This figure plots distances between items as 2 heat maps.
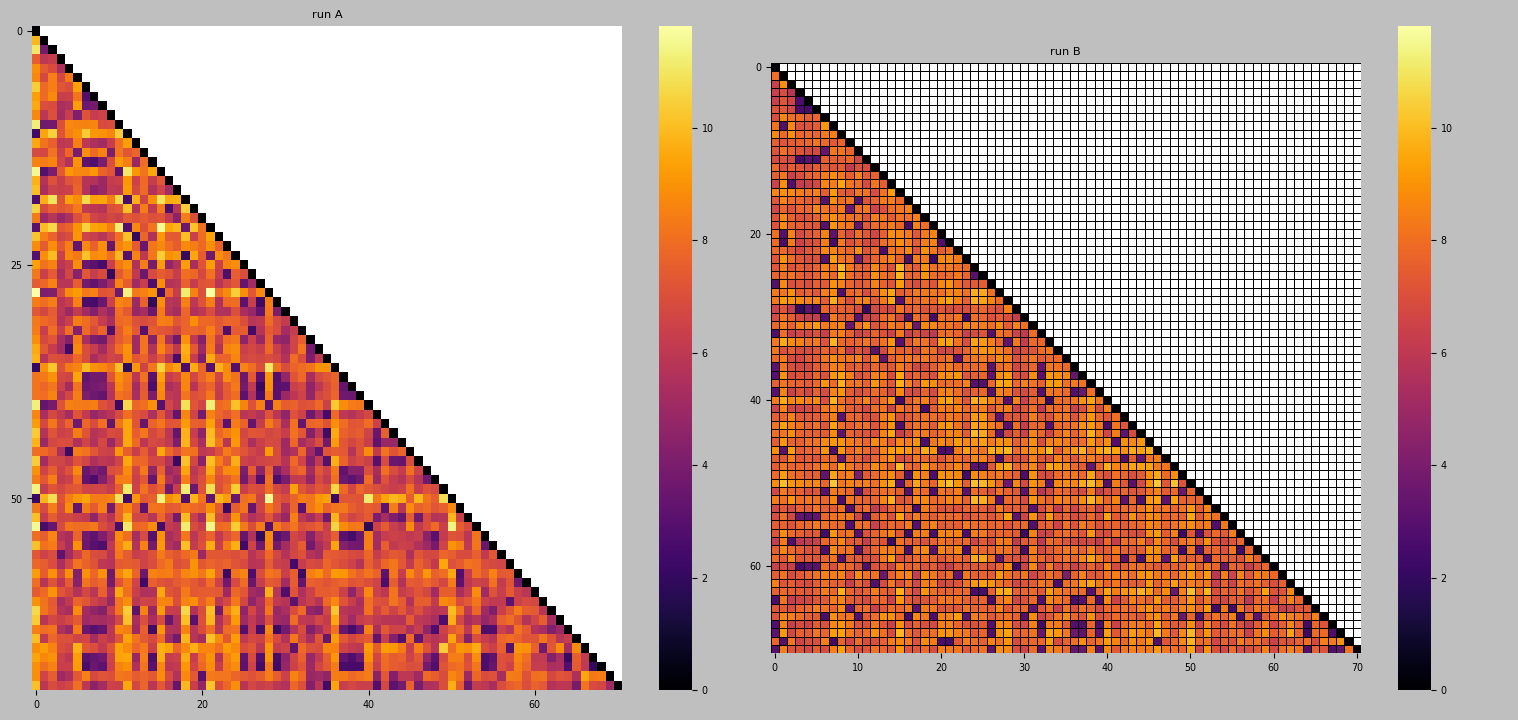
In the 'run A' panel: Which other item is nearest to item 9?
26
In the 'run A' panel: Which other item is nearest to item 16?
19
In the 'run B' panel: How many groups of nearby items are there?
12
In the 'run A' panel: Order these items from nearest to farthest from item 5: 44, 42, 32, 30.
42, 32, 44, 30
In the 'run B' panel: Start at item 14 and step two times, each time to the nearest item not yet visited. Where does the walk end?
2
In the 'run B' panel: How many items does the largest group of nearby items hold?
11
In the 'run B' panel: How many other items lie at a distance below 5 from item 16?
10
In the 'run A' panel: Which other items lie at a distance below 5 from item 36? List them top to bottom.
0, 11, 18, 21, 24, 50
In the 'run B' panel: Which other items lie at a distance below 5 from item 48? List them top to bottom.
24, 25, 38, 63
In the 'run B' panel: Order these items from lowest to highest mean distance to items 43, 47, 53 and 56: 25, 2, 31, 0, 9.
9, 31, 0, 2, 25
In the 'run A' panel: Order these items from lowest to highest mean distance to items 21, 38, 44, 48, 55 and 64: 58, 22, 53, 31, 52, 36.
52, 31, 22, 36, 58, 53
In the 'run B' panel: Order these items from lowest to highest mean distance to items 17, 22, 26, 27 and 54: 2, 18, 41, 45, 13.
13, 2, 41, 18, 45
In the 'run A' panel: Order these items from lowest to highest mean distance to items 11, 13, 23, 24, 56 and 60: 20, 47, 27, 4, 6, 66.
27, 20, 4, 47, 66, 6
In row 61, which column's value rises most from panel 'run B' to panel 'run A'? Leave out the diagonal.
35
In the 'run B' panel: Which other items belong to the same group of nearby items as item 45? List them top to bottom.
18, 41
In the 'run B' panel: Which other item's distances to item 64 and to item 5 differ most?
68
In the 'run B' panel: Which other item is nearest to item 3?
29
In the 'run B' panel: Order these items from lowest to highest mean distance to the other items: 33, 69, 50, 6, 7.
6, 69, 33, 7, 50
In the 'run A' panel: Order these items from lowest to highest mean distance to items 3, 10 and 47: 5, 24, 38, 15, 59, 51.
15, 38, 59, 51, 5, 24
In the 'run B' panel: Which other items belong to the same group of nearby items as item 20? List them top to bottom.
1, 7, 21, 46, 69
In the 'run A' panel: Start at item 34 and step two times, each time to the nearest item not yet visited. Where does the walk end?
45
